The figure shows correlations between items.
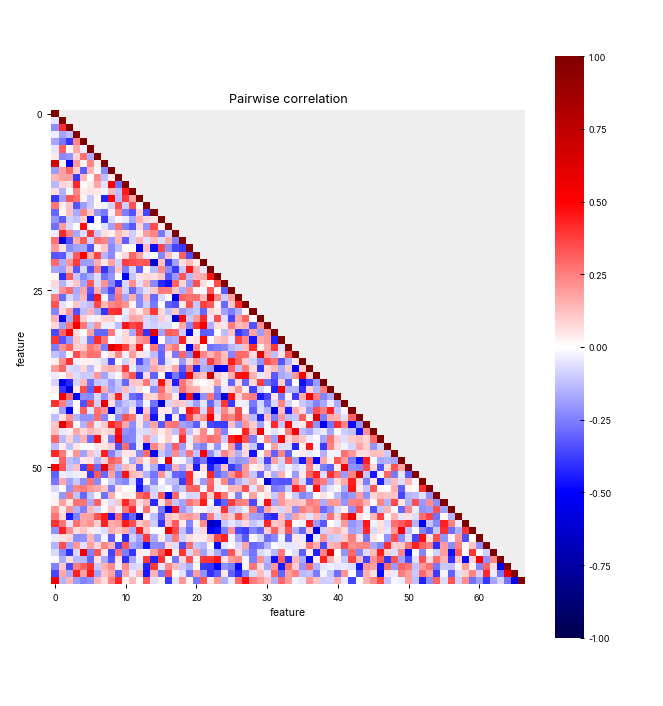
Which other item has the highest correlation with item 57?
42
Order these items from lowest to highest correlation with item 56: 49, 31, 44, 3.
49, 3, 44, 31
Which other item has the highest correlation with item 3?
30
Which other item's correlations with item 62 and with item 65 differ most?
46
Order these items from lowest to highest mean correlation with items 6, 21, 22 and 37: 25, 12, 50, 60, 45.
50, 12, 60, 45, 25
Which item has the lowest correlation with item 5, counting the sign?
15
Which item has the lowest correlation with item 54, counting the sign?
16
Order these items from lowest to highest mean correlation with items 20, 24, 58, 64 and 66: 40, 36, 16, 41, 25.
40, 25, 16, 36, 41
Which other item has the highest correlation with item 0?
7
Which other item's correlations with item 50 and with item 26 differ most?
22
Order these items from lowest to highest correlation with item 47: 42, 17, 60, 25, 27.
60, 42, 27, 25, 17
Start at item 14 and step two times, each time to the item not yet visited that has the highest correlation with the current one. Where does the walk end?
2
